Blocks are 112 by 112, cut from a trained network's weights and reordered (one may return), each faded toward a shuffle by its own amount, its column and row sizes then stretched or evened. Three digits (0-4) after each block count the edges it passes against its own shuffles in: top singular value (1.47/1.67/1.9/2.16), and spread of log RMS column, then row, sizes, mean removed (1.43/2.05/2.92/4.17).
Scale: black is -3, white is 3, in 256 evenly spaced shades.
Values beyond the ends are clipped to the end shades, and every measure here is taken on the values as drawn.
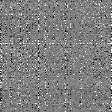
1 3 1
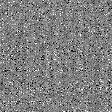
0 0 2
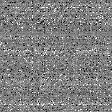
1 1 2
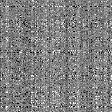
3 1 3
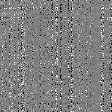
1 4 2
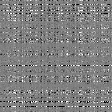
4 2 4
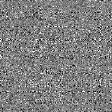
1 2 3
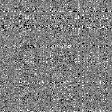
3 3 3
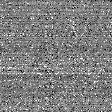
2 1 1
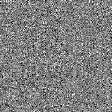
1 2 0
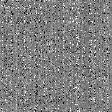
0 3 1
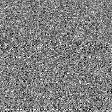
2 0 2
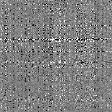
2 3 3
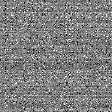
2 2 0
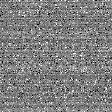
2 1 1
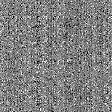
2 1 1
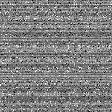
4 0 1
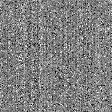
1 1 0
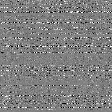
0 0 4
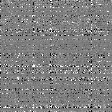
1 2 4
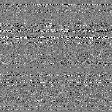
2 1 4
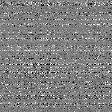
2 1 4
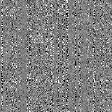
1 4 2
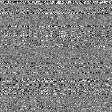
3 0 4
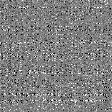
1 0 3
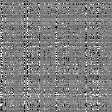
4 4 2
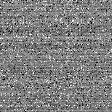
2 0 1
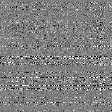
3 2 4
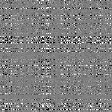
4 3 4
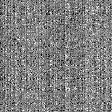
4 0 2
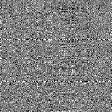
3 2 2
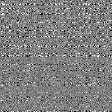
2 2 4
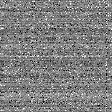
3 1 1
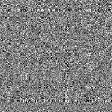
4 2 2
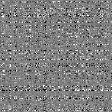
0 3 4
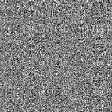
3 2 0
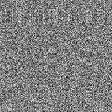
4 0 0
